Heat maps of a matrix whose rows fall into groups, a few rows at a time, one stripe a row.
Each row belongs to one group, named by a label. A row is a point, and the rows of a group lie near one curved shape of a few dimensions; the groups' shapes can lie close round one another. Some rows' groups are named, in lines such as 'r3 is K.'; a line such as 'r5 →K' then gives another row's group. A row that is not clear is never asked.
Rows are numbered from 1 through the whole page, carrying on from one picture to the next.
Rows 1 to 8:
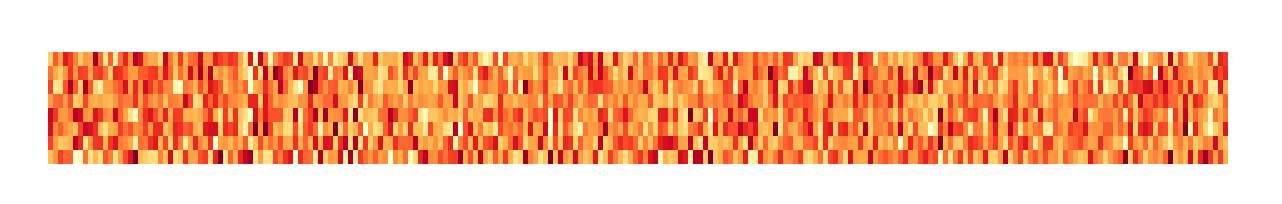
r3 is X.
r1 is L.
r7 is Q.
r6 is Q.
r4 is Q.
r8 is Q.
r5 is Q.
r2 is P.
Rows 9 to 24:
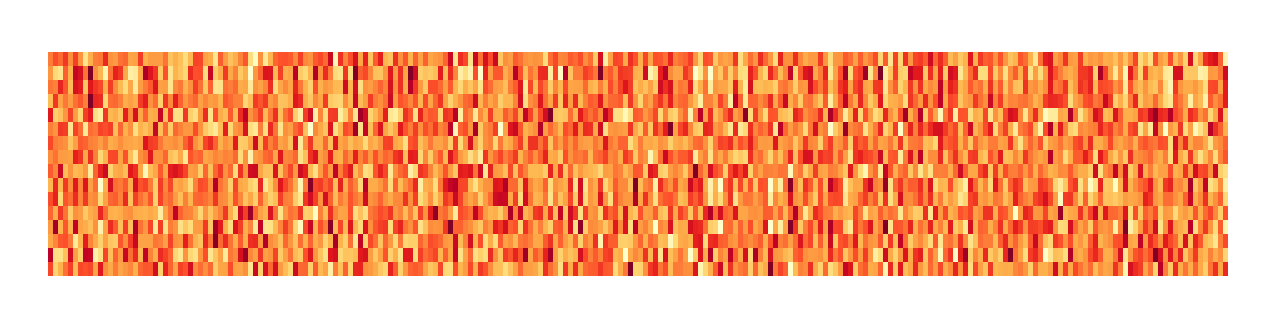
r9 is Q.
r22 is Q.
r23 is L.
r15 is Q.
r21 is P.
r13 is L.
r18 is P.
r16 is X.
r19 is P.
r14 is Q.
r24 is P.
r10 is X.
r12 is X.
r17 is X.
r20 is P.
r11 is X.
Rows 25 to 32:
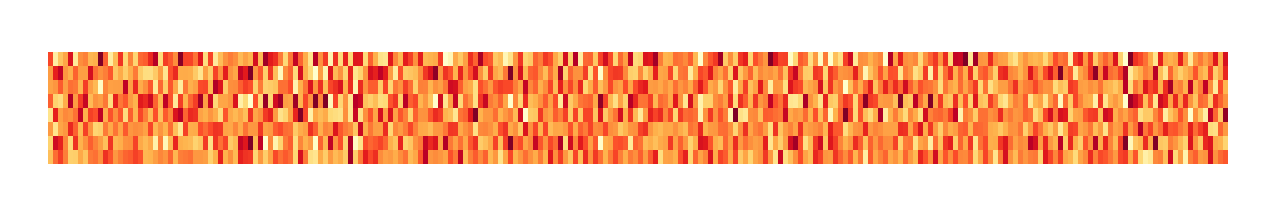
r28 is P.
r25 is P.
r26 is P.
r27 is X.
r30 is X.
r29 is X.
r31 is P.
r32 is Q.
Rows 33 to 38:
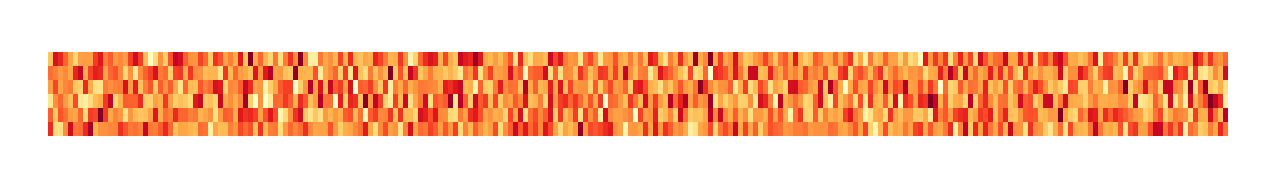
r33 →X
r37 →P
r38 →L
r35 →X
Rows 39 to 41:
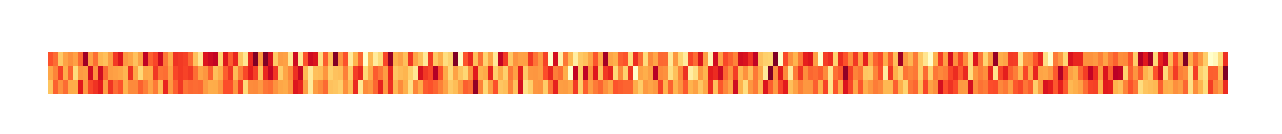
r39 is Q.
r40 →P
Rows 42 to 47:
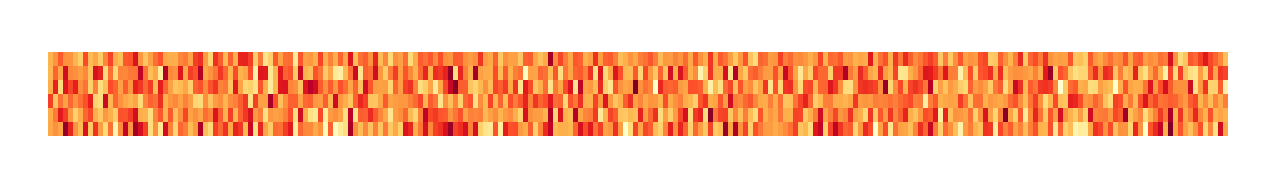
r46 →Q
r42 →Q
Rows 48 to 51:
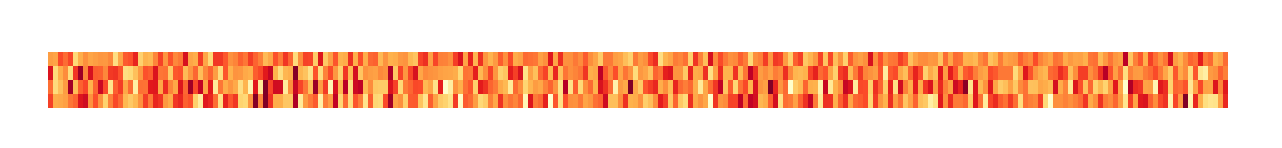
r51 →Q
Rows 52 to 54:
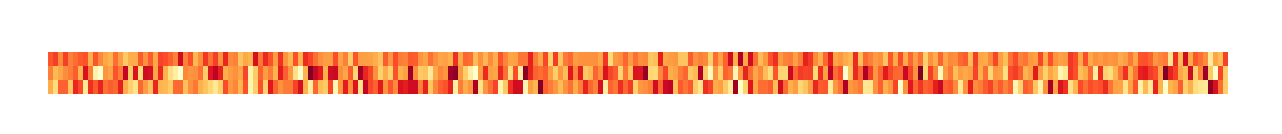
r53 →X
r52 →Q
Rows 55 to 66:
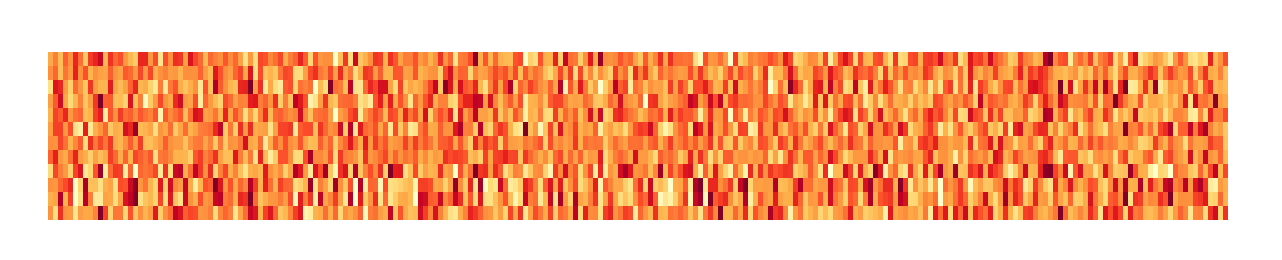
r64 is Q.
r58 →X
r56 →P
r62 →P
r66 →P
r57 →P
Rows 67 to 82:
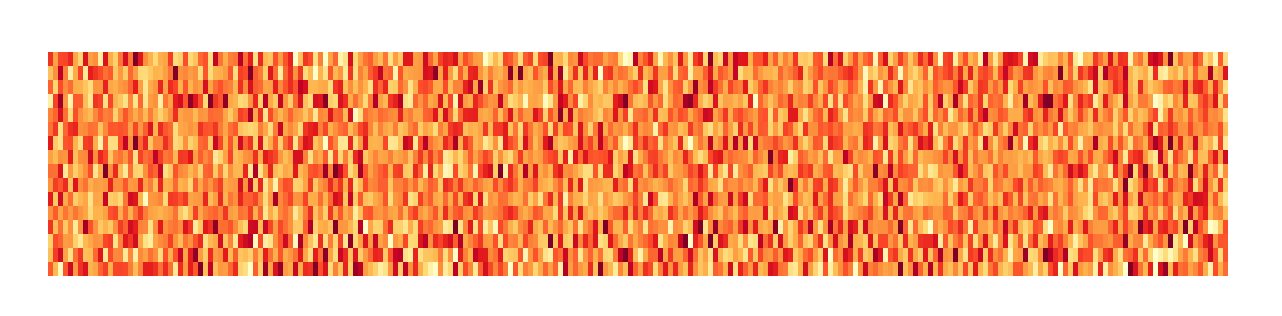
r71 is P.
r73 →L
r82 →P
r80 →Q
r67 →L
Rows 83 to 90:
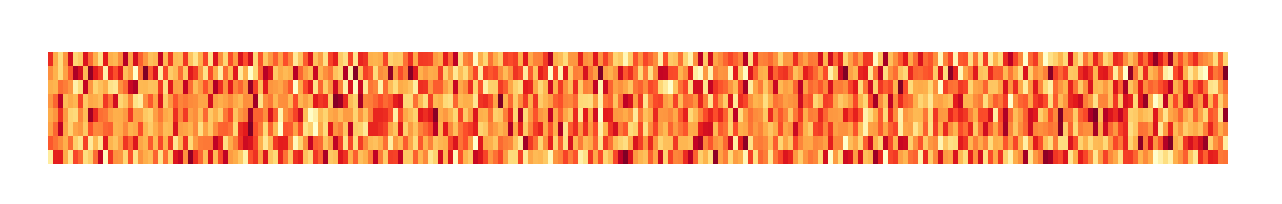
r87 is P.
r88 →P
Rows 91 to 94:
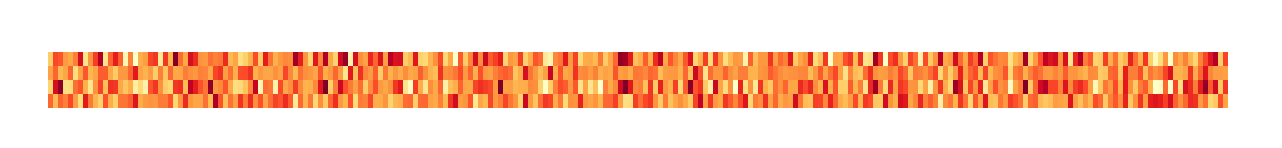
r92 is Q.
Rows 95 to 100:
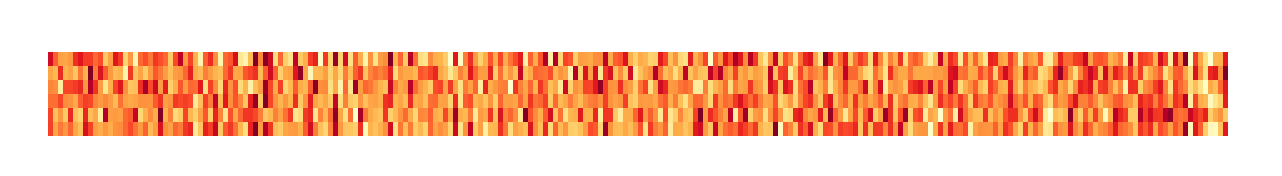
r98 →Q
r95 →Q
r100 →Q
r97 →X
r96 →P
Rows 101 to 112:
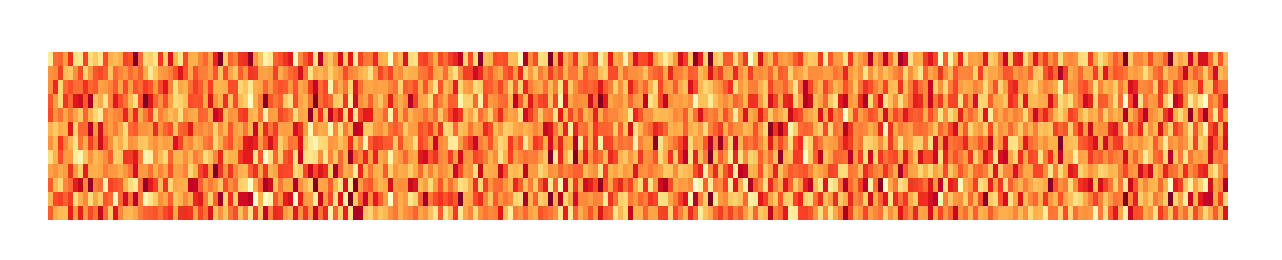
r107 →P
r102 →X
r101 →Q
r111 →Q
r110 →X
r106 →P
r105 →X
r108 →Q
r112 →P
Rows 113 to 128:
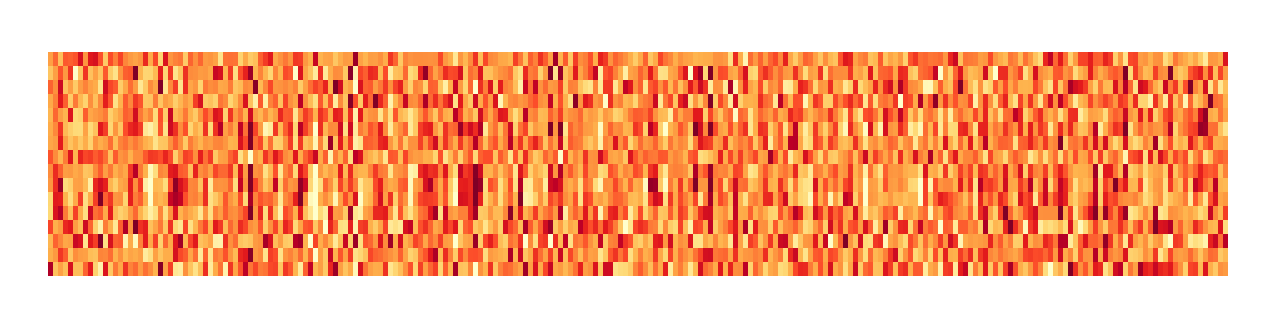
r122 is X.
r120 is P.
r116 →Q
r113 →X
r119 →P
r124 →P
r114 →Q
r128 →L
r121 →X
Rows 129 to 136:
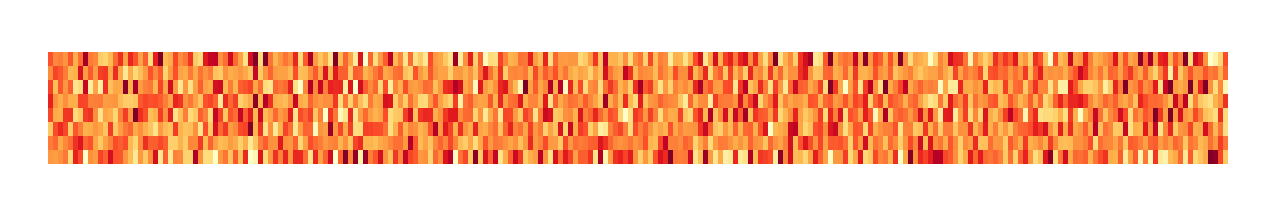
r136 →Q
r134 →P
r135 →X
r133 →L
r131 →X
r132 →Q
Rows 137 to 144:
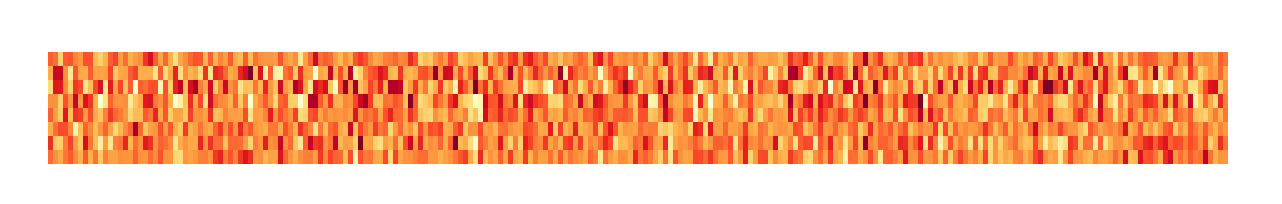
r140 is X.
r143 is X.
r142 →Q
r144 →X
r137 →X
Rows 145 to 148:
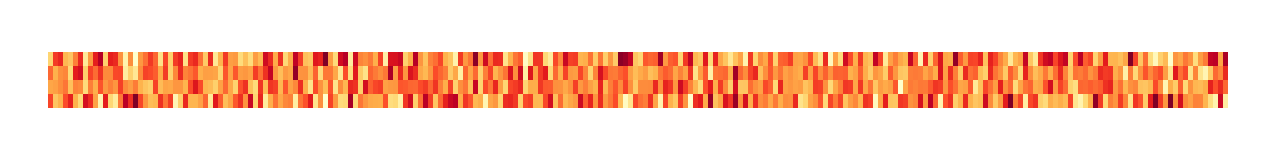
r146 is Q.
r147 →Q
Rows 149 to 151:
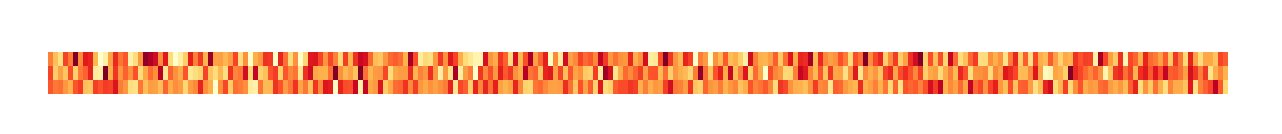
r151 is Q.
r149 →X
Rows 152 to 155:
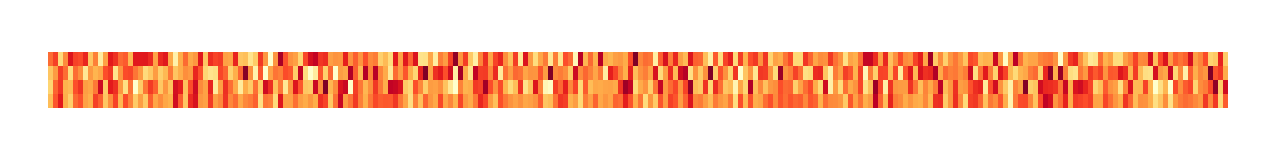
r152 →P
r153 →Q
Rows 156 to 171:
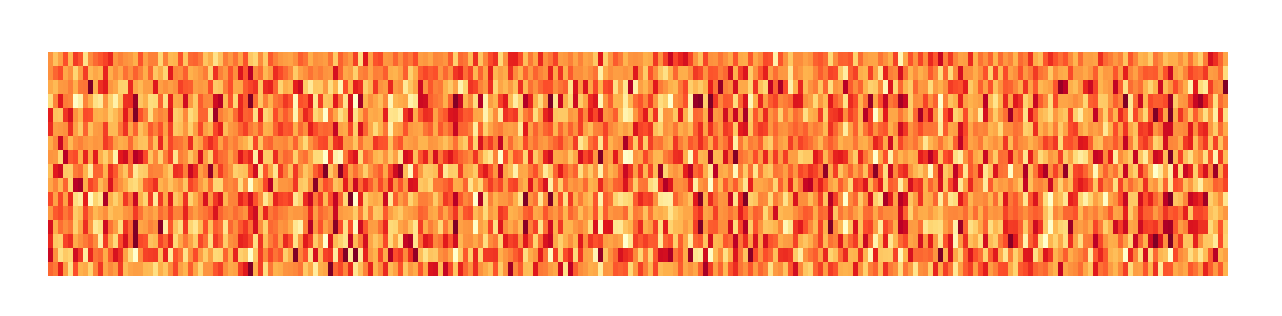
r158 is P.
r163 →L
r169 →L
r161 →X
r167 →Q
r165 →X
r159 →Q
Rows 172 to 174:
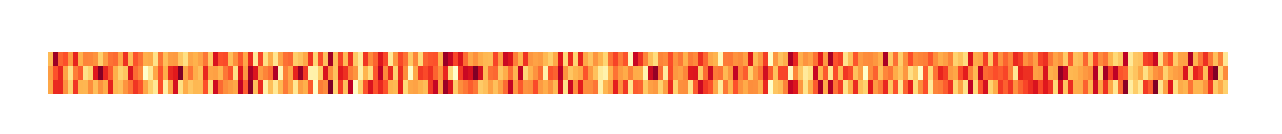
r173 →X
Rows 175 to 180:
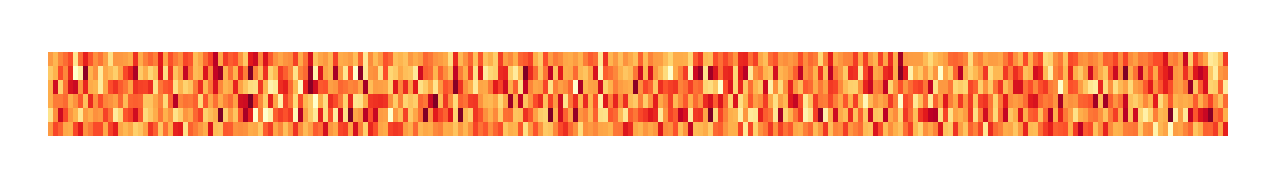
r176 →Q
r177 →P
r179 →Q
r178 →P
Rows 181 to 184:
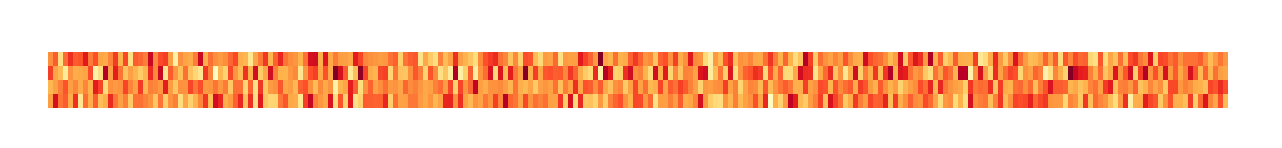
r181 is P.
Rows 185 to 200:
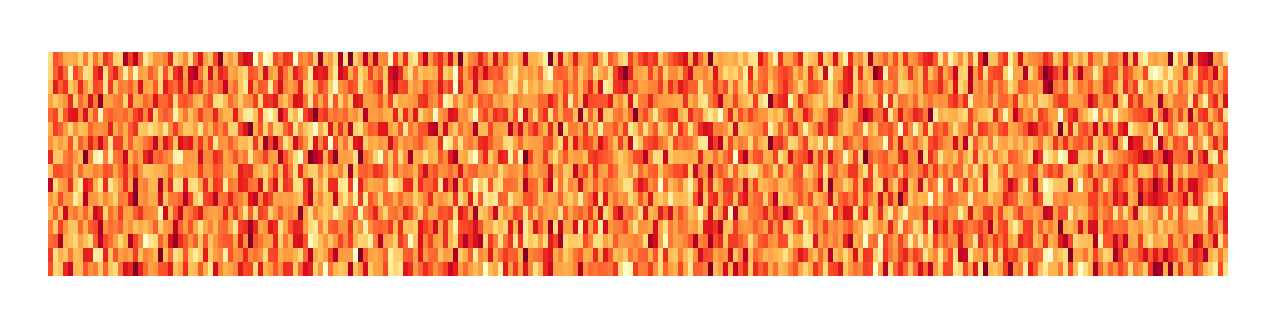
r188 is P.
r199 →L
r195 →Q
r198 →X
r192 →X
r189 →P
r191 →P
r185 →Q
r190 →P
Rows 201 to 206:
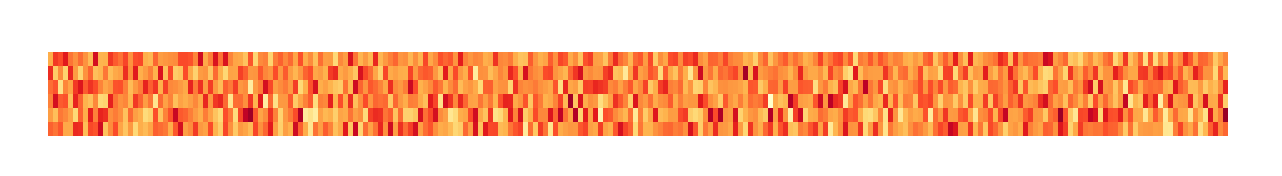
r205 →P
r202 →L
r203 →X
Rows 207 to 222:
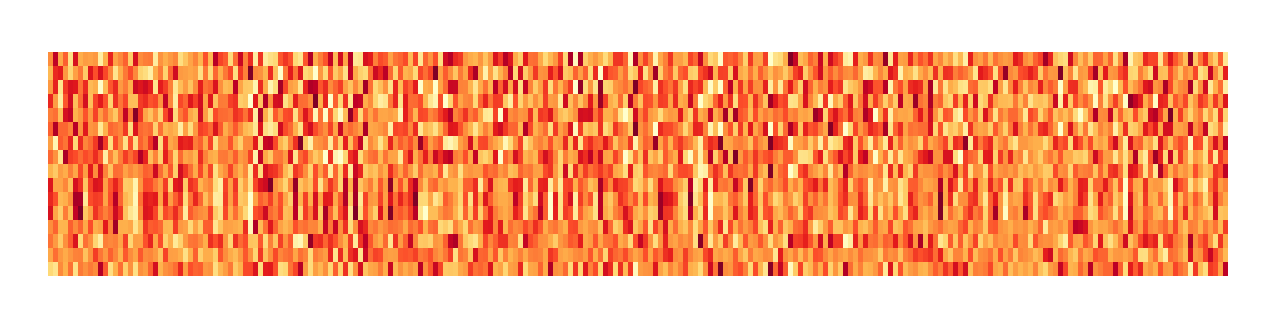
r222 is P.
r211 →L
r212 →P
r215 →P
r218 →Q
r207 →P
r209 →P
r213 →P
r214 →L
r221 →Q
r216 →Q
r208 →P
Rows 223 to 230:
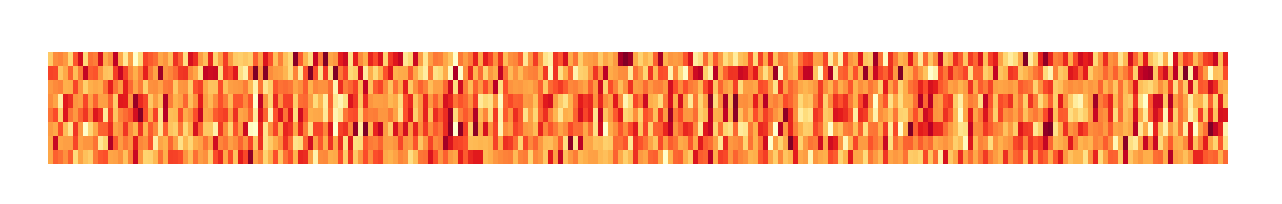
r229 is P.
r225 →Q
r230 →X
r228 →Q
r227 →L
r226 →L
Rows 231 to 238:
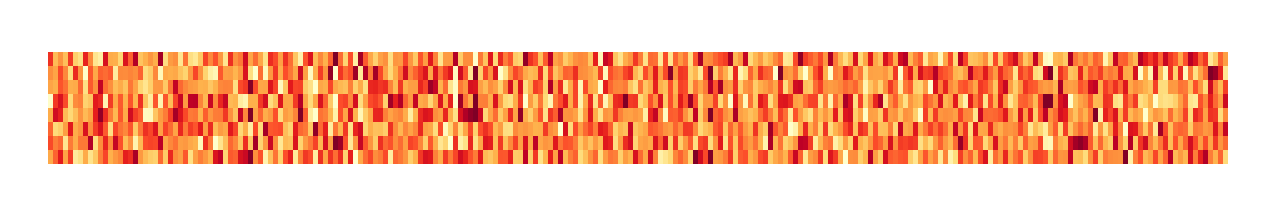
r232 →Q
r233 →P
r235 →X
